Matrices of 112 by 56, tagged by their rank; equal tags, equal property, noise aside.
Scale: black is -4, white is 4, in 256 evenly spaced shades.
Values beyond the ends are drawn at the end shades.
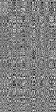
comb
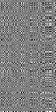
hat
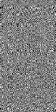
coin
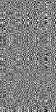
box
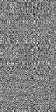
coin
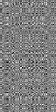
box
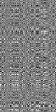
box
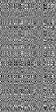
box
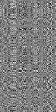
coin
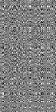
hat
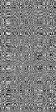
hat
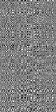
box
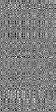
box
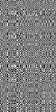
hat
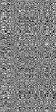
coin
